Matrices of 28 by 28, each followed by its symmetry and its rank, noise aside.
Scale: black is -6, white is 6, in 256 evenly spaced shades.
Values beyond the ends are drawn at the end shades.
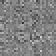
no symmetry, rank seven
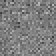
no symmetry, rank seven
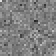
symmetric, rank seven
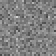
no symmetry, rank seven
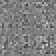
no symmetry, rank five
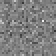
no symmetry, rank six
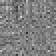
no symmetry, rank six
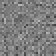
symmetric, rank five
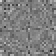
symmetric, rank six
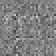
no symmetry, rank five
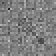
symmetric, rank five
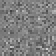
no symmetry, rank seven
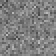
symmetric, rank seven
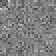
symmetric, rank five
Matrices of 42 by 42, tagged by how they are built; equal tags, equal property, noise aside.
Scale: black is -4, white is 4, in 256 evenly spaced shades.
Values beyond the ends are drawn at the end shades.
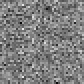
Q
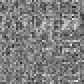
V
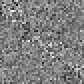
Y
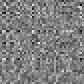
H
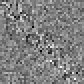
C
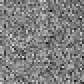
Q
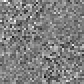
Y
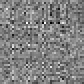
H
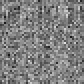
V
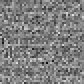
V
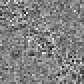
Y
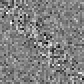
C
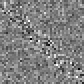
C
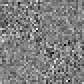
Y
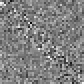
C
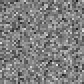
Q
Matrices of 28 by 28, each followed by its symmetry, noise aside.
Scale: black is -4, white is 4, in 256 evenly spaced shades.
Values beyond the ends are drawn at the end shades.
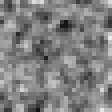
no symmetry.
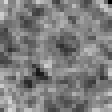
symmetric across the other diagonal.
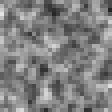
no symmetry.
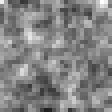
no symmetry.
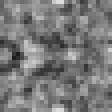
mirrored top to bottom.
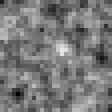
symmetric across the other diagonal.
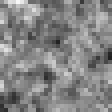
no symmetry.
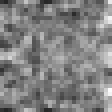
mirrored top to bottom.
